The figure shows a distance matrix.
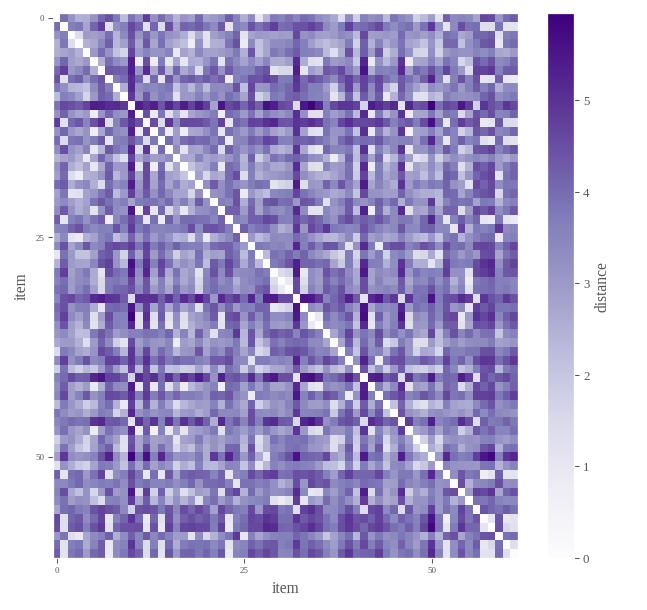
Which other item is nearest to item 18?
3
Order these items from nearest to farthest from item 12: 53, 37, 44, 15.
37, 53, 44, 15
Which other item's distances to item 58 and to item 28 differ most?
50
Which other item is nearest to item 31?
30
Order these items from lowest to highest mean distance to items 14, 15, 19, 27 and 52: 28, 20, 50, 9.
9, 20, 28, 50
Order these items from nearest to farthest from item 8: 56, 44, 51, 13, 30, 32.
44, 51, 13, 30, 56, 32
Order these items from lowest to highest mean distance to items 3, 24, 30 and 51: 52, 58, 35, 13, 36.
13, 35, 36, 52, 58
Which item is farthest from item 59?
24
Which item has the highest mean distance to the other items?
10
